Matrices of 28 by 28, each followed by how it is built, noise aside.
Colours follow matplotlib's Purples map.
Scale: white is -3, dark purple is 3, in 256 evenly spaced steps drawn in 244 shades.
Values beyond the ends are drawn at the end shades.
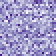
blocks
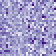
uneven columns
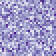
noise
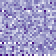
uneven rows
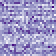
blocks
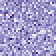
noise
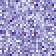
noise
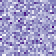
repeating rows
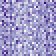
repeating rows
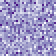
repeating rows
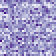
blocks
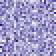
repeating rows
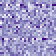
uneven rows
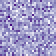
noise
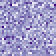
uneven rows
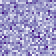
noise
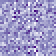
uneven columns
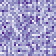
blocks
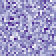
noise
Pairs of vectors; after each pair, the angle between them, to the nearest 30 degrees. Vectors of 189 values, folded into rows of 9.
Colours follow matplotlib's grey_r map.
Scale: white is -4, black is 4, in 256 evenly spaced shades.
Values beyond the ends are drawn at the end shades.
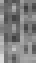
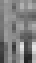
120 degrees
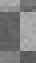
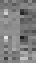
120 degrees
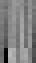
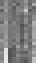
150 degrees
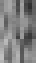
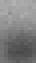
90 degrees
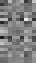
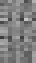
30 degrees
